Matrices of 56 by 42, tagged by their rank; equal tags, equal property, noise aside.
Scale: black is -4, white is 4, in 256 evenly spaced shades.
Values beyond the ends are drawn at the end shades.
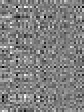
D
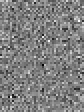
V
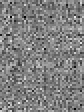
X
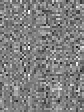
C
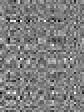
D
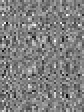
C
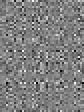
D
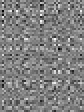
D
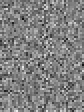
V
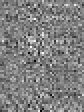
C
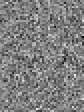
V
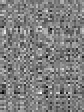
D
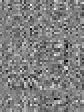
C
